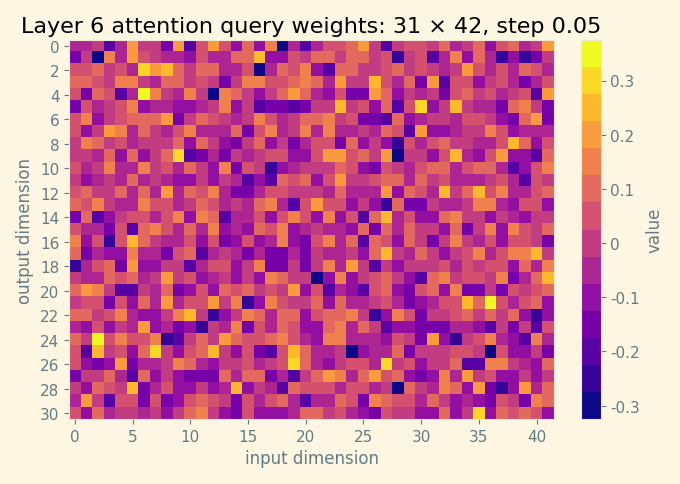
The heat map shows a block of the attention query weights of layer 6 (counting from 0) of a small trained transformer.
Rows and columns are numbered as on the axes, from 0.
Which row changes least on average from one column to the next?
11
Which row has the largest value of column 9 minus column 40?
9
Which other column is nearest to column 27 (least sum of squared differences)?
33
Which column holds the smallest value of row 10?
17
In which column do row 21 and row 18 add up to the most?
36
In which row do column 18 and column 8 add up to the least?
0
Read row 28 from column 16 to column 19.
0 -0.05 -0.2 0.1
